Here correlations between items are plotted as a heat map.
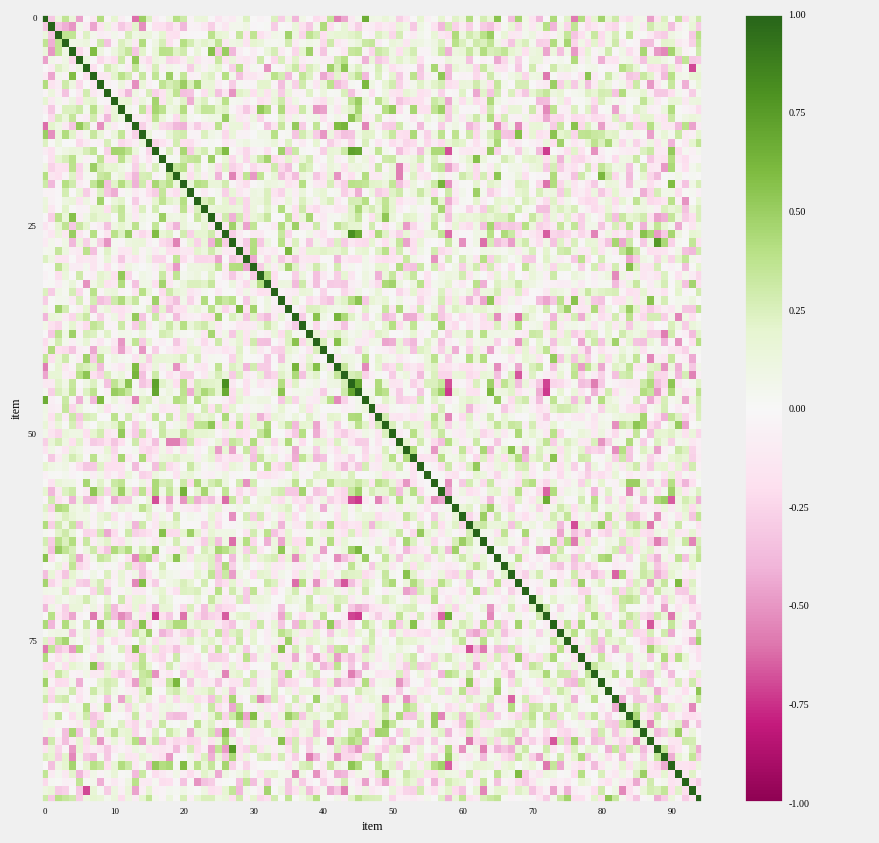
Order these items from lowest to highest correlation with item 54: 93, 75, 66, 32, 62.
75, 66, 93, 32, 62
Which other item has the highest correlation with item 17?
62
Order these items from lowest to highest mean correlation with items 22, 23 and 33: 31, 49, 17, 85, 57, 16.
31, 17, 85, 16, 49, 57
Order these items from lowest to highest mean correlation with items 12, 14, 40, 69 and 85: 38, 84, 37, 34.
34, 38, 37, 84
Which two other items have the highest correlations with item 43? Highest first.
13, 6
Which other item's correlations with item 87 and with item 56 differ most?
85
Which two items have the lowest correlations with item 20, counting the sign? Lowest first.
72, 58
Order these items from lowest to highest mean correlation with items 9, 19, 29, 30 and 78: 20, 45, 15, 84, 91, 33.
20, 45, 84, 91, 33, 15
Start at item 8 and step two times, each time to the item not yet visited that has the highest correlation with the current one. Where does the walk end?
0
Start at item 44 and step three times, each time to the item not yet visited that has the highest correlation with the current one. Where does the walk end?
16
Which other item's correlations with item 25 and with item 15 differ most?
65
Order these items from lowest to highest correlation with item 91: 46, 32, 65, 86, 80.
46, 32, 80, 65, 86
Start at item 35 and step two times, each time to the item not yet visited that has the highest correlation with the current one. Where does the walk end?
84
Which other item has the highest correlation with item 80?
19
